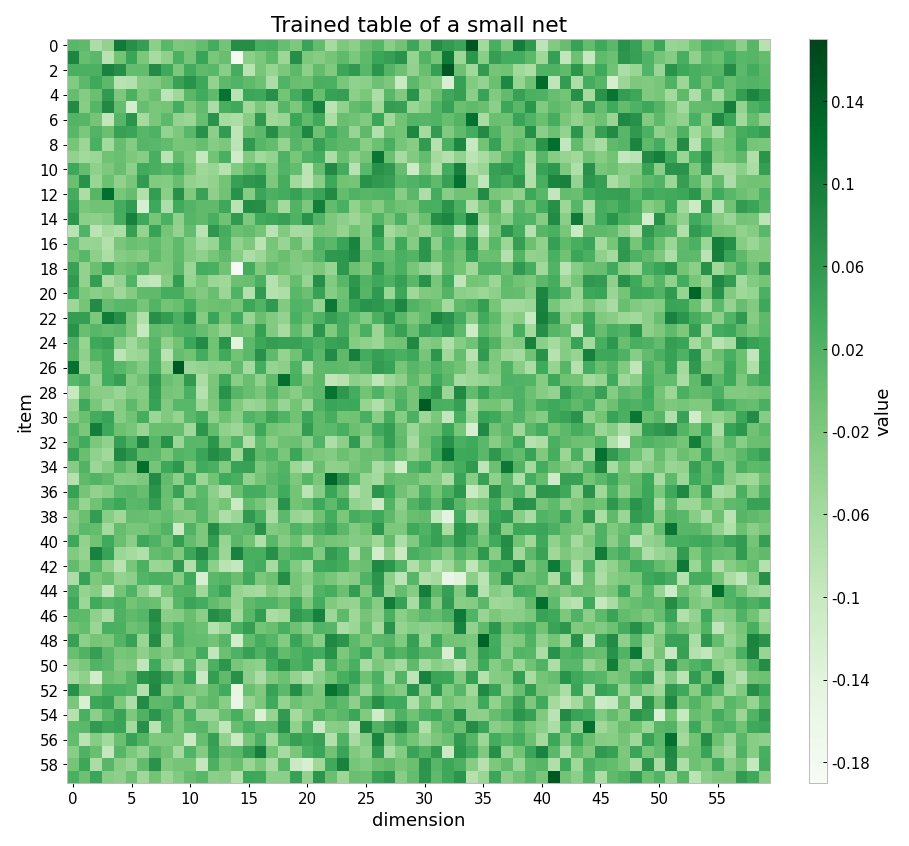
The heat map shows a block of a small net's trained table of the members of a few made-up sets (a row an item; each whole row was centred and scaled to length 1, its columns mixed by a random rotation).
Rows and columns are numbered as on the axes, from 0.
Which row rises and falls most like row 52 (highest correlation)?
48
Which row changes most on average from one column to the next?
52
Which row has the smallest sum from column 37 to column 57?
21
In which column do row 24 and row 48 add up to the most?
35
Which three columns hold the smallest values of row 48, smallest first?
14, 44, 53
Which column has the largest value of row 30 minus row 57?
3
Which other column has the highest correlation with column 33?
36
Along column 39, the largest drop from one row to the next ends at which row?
38
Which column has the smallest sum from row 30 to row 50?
28
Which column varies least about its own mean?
25
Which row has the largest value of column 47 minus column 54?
17
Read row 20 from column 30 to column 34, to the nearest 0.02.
-0.02 -0.02 0.02 -0.04 -0.04
